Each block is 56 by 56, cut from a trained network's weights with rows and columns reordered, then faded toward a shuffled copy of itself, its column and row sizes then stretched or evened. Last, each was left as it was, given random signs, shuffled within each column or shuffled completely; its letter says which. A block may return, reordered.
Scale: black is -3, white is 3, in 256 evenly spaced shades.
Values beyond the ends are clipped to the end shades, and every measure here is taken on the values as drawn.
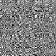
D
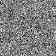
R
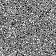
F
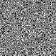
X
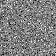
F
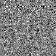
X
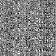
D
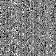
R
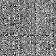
D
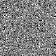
X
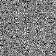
X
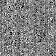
R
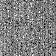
R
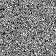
F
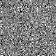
X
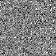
X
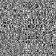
D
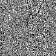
R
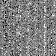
R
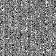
R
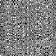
D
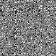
X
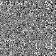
X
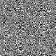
D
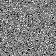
F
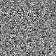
X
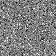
F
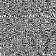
D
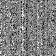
R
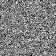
F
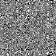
X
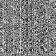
D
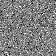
F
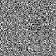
D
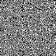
X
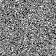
F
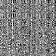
D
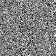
R
